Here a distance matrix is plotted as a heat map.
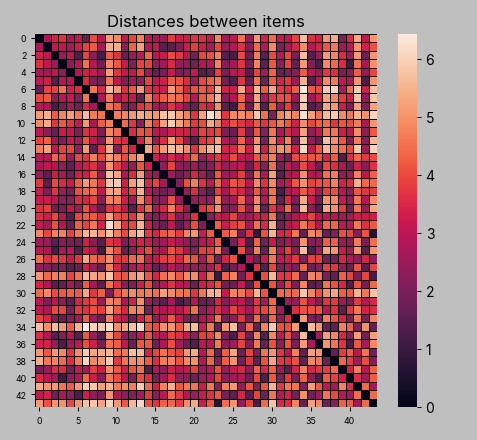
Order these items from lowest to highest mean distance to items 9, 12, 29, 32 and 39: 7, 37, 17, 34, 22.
7, 22, 17, 37, 34
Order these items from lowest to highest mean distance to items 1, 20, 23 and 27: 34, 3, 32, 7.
3, 32, 7, 34
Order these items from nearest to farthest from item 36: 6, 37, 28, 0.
0, 6, 28, 37
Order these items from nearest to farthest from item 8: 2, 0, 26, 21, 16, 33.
2, 33, 16, 0, 21, 26
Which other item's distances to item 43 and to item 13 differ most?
23
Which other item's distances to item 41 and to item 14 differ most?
39
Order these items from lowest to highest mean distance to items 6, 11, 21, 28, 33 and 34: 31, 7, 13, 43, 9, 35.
31, 43, 35, 7, 13, 9
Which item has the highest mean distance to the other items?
9
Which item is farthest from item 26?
6
